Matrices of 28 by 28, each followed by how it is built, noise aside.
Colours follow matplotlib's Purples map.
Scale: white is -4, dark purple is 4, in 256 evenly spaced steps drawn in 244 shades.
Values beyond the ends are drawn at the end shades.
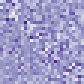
block diagonal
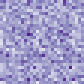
repeating columns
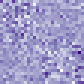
block diagonal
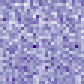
repeating columns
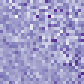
upper triangular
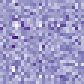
low rank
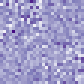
block diagonal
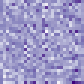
low rank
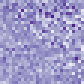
upper triangular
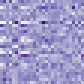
low rank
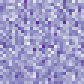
repeating columns
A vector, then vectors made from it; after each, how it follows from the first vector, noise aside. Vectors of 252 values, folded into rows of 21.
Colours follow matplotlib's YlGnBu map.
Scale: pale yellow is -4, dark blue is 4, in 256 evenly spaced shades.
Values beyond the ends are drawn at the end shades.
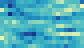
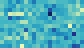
reversed, partly zeroed.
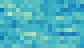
negated, shrunk.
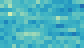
negated, shrunk.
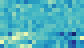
reversed, partly zeroed.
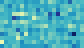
reversed, partly zeroed.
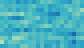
reversed, shrunk.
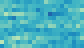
reversed, shrunk.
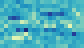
reversed, partly zeroed.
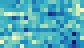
reversed.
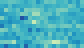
wrapped around, negated, shrunk.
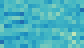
reversed, negated, shrunk.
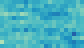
reversed, shrunk.
